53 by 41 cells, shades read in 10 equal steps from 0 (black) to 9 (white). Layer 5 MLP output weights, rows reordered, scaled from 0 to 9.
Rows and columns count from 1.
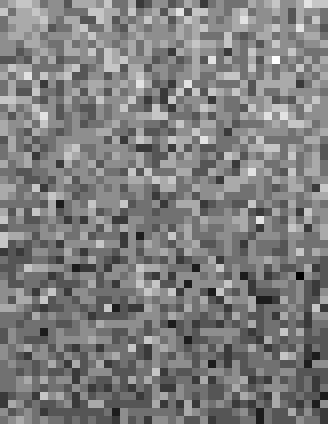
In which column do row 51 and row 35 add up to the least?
38
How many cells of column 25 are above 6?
4
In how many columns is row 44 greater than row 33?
17
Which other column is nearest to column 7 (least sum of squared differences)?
28
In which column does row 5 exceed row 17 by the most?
29
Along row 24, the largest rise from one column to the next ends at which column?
41
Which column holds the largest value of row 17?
25
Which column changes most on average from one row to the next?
22
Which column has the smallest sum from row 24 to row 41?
8
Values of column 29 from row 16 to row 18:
5 2 4
